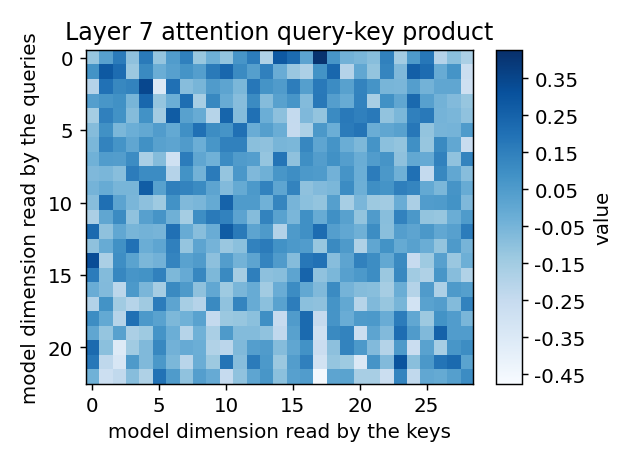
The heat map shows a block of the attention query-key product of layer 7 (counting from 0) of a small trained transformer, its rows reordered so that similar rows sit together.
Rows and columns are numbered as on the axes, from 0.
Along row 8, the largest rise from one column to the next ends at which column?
26
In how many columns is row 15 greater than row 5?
12
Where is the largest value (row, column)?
0, 17
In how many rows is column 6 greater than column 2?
14
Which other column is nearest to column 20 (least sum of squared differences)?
7
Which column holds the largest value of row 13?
3
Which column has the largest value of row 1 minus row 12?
1
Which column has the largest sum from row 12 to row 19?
16
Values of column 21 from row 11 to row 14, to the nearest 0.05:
0.05 0.1 0 0.1
